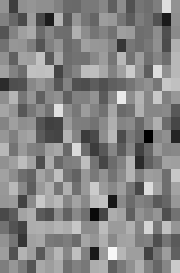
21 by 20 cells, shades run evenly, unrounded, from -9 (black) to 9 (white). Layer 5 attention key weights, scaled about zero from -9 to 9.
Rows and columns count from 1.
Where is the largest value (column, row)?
13, 20
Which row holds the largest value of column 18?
6
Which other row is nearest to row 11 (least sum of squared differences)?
10
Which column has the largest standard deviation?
11
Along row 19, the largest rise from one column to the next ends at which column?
4
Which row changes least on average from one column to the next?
7
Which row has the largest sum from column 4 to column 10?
18
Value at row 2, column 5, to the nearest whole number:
-4
